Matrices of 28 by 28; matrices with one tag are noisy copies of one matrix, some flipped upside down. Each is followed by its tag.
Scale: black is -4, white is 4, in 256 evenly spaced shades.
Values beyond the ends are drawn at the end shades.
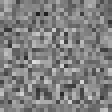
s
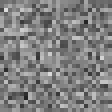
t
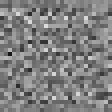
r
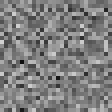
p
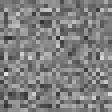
t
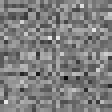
t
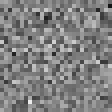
s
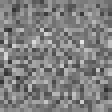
s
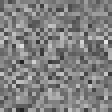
p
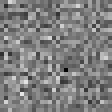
t
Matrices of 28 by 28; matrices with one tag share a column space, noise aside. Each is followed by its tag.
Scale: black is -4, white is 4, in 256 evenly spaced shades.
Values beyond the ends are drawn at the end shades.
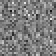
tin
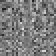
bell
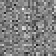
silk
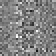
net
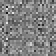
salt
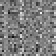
net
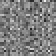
bell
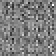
tin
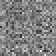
net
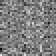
net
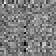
salt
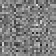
salt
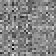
silk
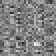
salt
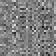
silk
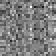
tin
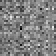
silk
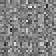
salt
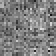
bell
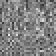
bell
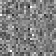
tin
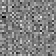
silk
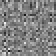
bell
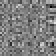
salt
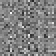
net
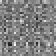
salt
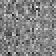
tin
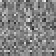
bell
